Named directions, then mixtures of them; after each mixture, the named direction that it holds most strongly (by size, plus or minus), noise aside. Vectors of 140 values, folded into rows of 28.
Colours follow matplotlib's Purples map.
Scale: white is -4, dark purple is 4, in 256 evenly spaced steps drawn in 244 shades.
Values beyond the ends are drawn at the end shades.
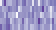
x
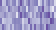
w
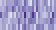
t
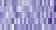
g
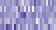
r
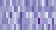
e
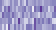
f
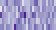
r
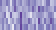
e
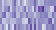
f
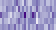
t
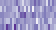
r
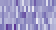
r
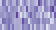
w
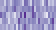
t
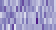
g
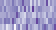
r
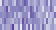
g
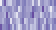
x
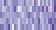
g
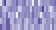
x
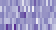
r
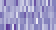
r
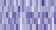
e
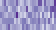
w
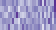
g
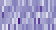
f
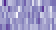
x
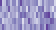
w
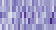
t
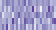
f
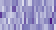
t
